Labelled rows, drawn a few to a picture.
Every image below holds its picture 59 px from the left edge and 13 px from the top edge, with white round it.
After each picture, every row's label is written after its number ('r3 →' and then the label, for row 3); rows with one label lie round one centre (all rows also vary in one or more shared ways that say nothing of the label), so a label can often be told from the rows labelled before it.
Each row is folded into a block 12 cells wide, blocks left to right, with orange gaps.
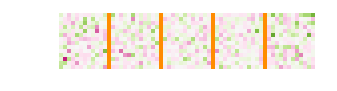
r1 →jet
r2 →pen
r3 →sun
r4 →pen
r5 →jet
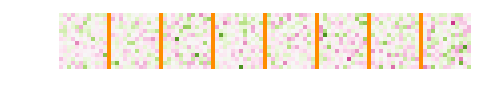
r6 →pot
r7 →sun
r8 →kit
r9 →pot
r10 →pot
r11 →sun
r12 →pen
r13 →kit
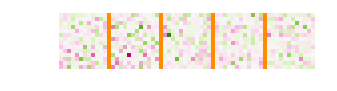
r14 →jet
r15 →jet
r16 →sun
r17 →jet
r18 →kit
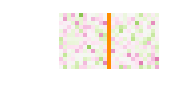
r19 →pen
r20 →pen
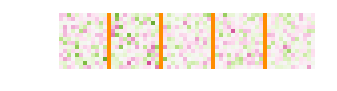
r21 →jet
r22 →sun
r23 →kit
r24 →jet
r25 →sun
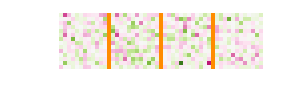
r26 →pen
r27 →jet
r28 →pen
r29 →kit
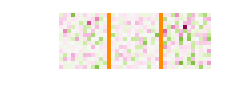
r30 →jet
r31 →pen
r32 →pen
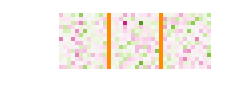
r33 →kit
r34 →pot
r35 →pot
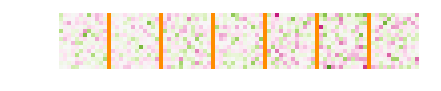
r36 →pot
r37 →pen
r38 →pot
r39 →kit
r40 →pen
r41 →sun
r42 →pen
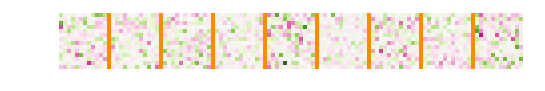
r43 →kit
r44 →pen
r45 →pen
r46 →kit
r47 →kit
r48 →jet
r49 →jet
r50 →sun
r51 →pot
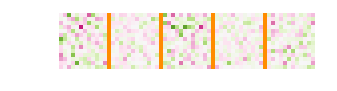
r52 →pen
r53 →pot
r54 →pot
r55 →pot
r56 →pen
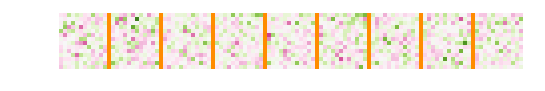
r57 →kit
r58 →kit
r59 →kit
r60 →kit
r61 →kit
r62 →kit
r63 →pen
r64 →jet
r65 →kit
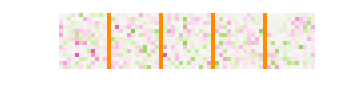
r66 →sun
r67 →pen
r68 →pen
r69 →sun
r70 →sun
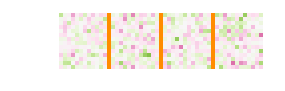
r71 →pen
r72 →pen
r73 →pen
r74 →sun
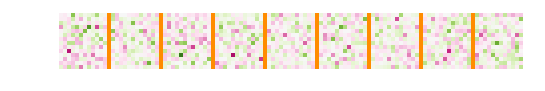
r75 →jet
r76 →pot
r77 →pot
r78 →sun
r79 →pen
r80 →kit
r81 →pot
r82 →jet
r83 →pot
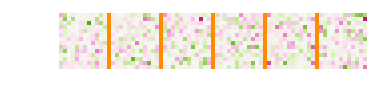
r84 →kit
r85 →sun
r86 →jet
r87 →sun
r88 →kit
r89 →jet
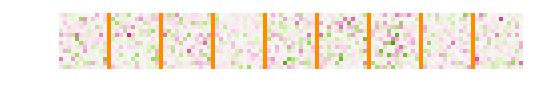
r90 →pot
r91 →kit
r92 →sun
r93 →pot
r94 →jet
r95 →sun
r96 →pot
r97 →kit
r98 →pot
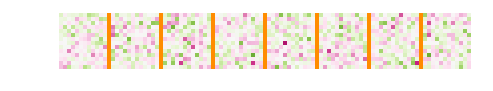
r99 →pot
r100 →sun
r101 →pot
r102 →pen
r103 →jet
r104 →pen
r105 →jet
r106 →pen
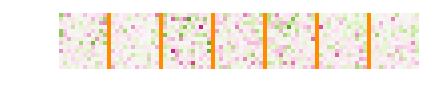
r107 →pen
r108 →pen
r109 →jet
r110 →pen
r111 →sun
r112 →pen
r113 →pen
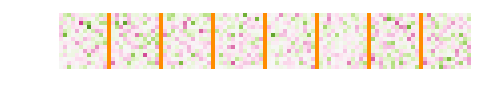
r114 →pot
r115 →jet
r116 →pot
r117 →sun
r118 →pen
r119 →jet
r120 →sun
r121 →pot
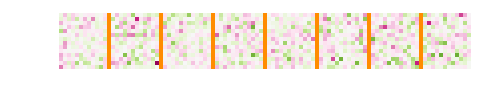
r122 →pen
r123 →pot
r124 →kit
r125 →sun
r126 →sun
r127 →pot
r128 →jet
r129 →pot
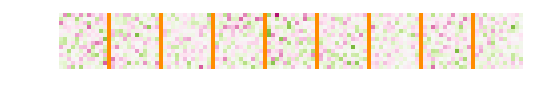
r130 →pen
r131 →pot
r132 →pot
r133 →pen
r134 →jet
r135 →sun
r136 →pot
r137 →kit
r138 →sun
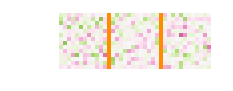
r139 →jet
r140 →kit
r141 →kit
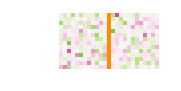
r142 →kit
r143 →pot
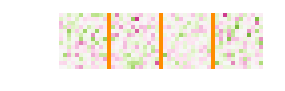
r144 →sun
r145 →pot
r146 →jet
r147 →kit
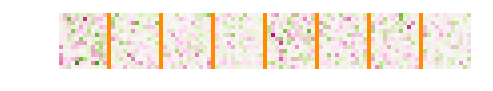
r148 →pot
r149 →kit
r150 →jet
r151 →sun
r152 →kit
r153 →sun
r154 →pot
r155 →pot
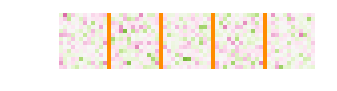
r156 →pot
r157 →pen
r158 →sun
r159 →jet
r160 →pot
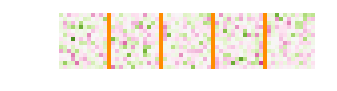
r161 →pen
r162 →jet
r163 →sun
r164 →pot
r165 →kit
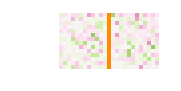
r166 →pen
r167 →pot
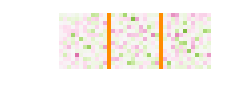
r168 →pen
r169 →jet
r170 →pen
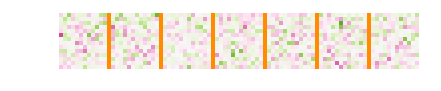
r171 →kit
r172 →kit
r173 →kit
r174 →pen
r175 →jet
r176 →jet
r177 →pot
